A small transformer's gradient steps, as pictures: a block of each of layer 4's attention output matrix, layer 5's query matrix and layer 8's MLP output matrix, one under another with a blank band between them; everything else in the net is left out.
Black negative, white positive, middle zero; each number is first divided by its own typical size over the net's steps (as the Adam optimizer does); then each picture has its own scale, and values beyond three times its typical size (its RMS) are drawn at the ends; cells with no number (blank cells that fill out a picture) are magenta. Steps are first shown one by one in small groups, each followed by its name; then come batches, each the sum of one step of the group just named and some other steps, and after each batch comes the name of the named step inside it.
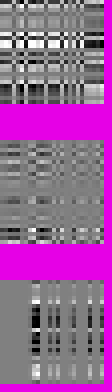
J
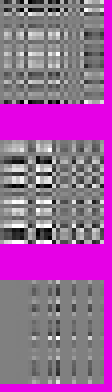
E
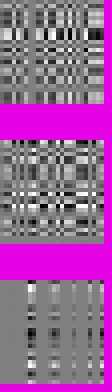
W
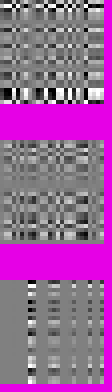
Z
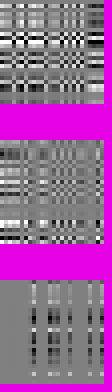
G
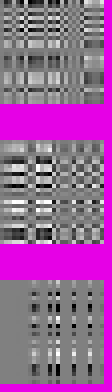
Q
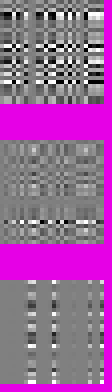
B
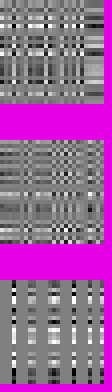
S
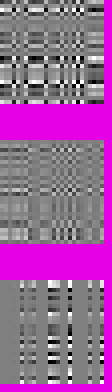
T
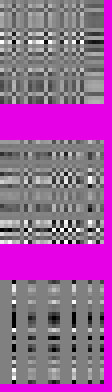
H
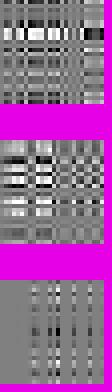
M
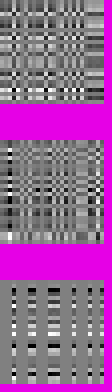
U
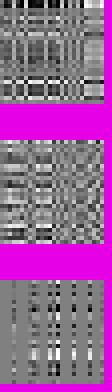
Q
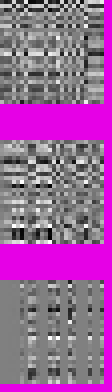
E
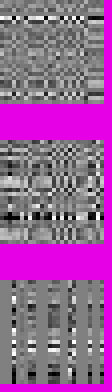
S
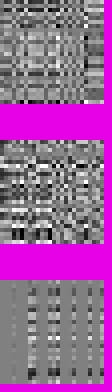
E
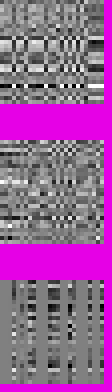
G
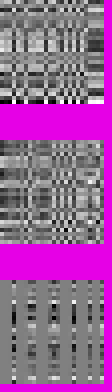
H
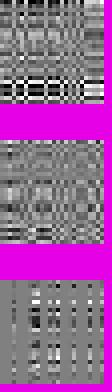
J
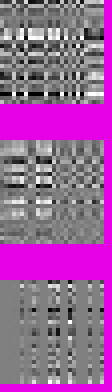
M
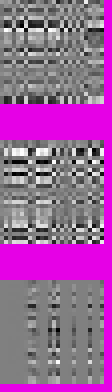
M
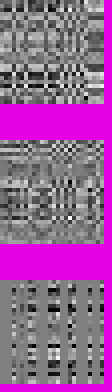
U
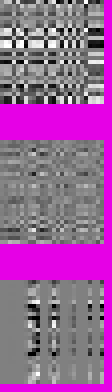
J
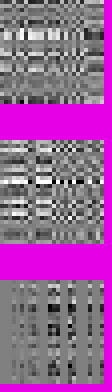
M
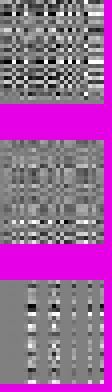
B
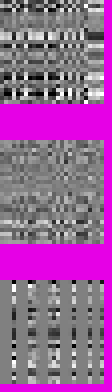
Z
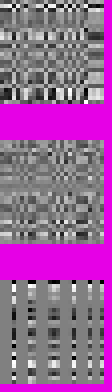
Z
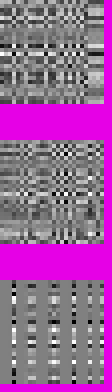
S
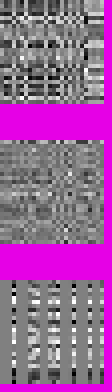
S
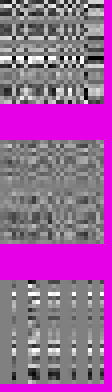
Z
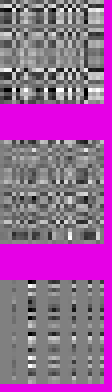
Z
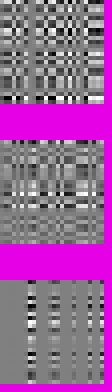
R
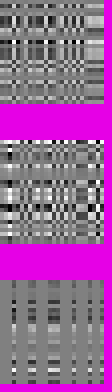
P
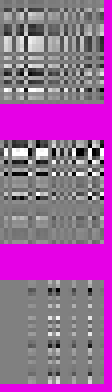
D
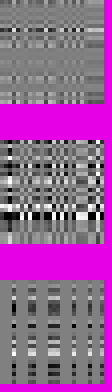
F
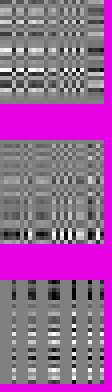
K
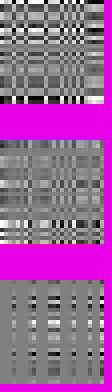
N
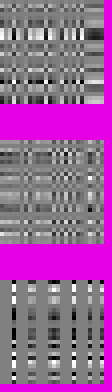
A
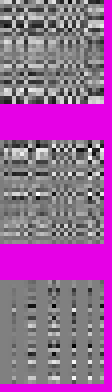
D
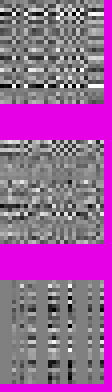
P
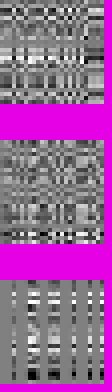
R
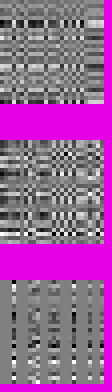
A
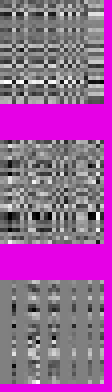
F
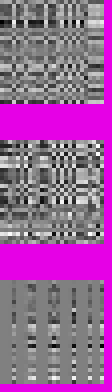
P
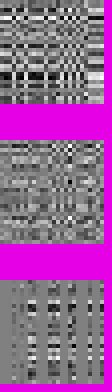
R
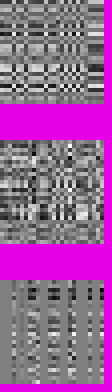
K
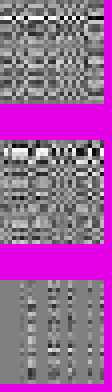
D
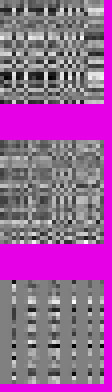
A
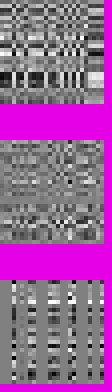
A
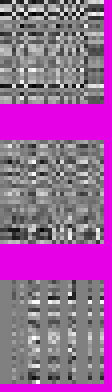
K
